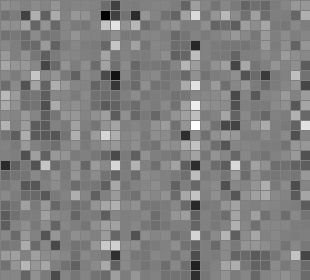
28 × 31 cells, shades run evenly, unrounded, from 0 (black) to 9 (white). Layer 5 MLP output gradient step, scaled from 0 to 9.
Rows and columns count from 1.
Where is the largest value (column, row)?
20, 13
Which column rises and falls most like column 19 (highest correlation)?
7
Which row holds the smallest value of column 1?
17
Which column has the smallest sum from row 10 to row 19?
5
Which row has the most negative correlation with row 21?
11
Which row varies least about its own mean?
4
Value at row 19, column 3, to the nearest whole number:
3
